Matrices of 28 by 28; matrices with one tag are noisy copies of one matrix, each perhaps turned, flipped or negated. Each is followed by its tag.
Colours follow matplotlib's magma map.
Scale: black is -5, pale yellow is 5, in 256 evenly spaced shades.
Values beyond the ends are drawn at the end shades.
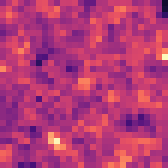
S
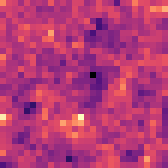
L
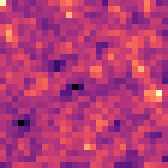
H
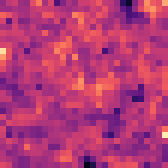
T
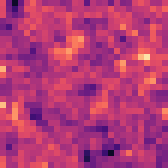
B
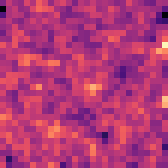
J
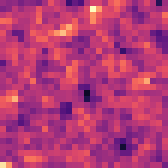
H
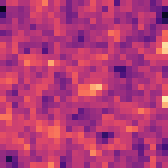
J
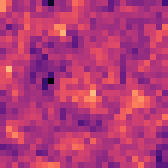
L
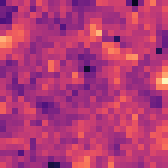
T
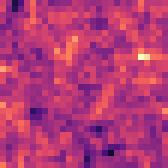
B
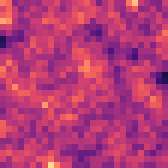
T
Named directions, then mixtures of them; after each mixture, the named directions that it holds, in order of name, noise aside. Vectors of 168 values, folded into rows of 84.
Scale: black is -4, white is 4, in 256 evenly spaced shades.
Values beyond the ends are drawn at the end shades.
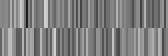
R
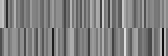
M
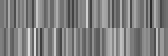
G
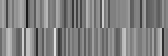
G, M, R.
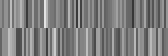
R.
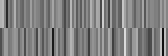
M.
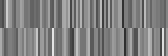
M.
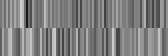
R.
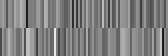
G, M, R.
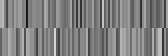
G, M, R.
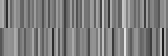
M.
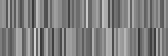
G, M, R.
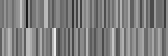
G, R.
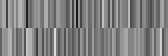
G, M, R.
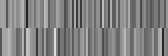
G, M, R.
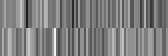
G, R.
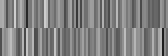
M, R.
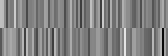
M, R.
